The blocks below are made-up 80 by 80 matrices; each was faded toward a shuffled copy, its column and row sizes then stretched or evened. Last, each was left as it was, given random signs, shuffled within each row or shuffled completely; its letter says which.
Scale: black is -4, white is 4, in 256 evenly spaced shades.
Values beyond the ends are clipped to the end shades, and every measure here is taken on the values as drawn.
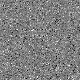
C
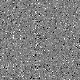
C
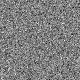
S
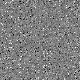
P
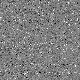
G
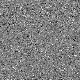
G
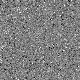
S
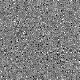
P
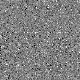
C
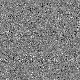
G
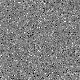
G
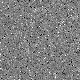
S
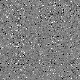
C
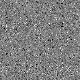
C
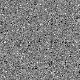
C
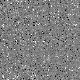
C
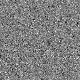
G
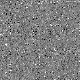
C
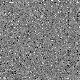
C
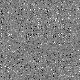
P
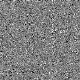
C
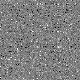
P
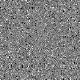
P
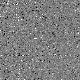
C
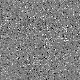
C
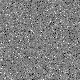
S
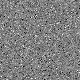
S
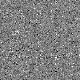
C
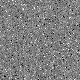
S
